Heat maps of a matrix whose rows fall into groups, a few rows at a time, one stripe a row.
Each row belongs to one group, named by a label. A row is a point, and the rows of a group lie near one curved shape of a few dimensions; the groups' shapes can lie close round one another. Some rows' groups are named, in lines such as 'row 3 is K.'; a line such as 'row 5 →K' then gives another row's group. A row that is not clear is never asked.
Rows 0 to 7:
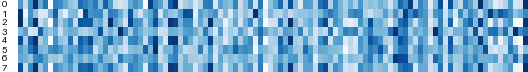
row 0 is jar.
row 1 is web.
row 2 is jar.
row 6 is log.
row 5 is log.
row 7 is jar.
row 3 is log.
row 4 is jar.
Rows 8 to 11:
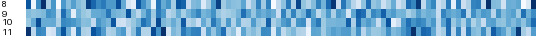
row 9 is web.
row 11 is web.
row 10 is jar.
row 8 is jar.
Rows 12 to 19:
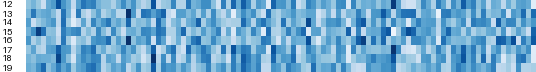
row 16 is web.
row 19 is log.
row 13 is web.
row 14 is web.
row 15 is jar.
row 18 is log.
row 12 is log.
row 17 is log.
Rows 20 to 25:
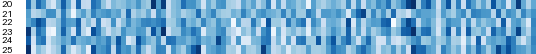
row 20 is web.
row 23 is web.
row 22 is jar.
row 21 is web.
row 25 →web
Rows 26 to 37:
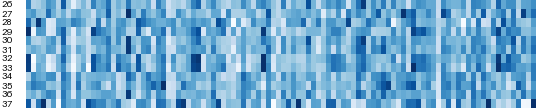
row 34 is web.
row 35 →web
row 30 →web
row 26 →web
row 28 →jar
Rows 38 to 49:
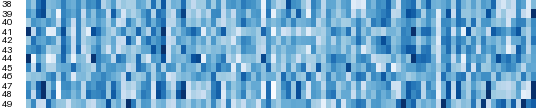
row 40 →web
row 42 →web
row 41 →web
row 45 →jar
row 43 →web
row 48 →jar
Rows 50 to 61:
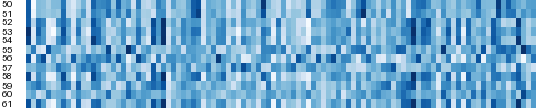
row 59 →web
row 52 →web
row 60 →log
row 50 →web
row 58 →web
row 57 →log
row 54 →web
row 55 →log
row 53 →web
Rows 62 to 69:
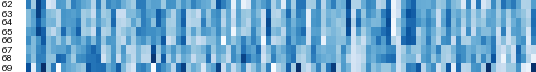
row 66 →log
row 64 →jar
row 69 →jar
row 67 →log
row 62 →jar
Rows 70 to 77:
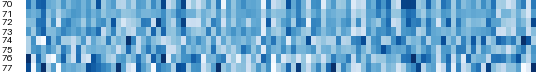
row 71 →log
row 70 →log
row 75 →web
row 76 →web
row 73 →log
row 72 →jar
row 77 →jar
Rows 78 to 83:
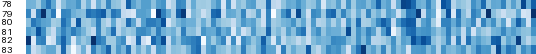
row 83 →web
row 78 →log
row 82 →web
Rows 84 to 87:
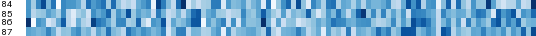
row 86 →web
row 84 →jar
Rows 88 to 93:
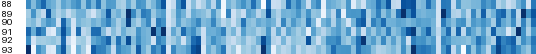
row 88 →log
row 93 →web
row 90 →web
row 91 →web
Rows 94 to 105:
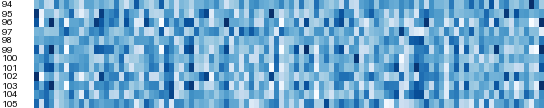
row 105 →jar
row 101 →jar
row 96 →jar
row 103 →jar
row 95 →web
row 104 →web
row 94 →log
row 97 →log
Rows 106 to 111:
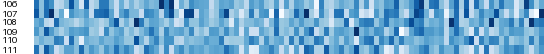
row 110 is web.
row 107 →jar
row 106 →web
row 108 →log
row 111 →jar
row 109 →jar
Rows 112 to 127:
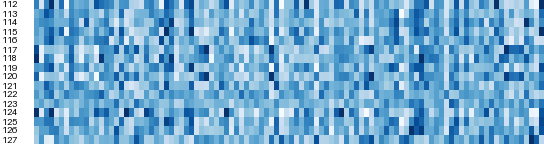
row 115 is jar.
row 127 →log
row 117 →web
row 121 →jar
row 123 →log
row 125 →jar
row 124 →jar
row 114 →web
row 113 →jar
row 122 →log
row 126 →log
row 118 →web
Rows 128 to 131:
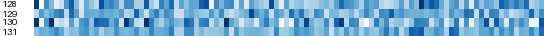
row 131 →log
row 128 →web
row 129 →web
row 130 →jar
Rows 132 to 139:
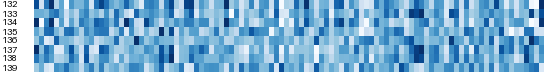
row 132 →jar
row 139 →log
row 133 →log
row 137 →web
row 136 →log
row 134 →jar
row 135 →log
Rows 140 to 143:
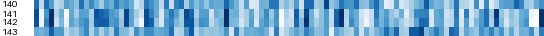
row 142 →jar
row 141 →jar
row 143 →log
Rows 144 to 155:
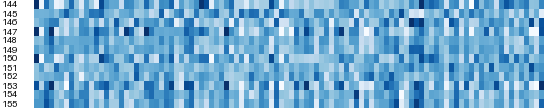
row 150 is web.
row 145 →log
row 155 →jar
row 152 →web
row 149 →log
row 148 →log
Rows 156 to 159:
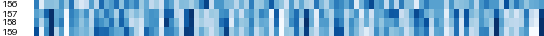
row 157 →jar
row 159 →jar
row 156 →web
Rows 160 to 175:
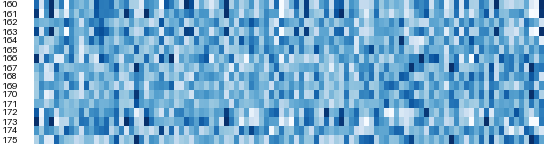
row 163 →jar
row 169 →web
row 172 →jar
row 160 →jar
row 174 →log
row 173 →jar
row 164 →log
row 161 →jar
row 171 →log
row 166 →web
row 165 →web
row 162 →log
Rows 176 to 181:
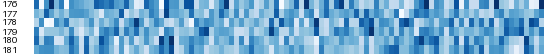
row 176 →jar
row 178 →log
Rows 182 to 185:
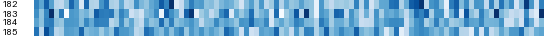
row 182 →web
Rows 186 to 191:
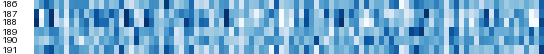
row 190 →web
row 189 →log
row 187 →jar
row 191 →jar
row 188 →jar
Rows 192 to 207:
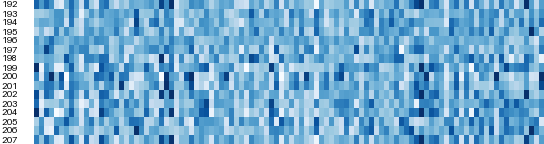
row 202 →web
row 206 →log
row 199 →web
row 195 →log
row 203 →web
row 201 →jar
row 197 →jar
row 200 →jar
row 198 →log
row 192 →web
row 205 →log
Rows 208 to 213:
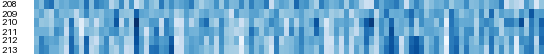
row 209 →log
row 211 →web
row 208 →log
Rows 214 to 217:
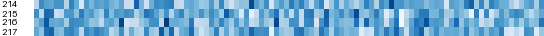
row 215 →jar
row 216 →jar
